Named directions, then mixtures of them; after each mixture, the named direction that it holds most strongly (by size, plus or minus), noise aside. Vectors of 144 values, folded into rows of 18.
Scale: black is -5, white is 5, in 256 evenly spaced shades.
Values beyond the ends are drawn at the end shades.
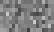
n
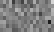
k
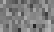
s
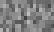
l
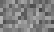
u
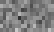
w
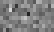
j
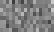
k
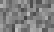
l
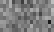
k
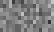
k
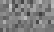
j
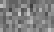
s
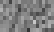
n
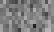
s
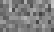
j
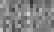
l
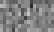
l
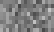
n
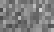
u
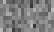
s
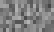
l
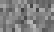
l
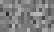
n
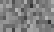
k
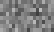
n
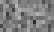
n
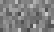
s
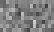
n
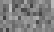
j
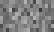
j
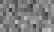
s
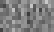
l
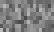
l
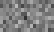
u
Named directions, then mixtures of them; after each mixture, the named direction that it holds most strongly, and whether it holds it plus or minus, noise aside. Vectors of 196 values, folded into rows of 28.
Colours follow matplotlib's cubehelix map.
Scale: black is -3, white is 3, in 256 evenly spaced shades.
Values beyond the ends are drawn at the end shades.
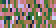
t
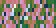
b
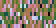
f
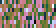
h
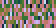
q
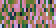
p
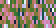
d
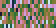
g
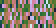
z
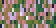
p, minus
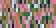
g, minus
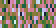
d, minus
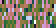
h, minus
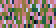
q, minus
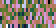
p, plus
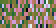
z, plus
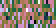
h, plus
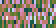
h, minus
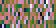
q, minus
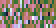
f, plus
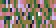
t, plus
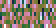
d, plus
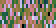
f, plus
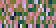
p, plus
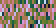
z, minus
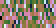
d, plus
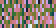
p, plus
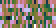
t, plus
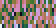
p, plus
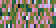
g, plus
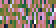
h, minus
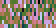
f, plus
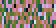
h, minus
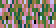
h, plus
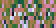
b, minus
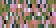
q, plus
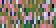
h, minus
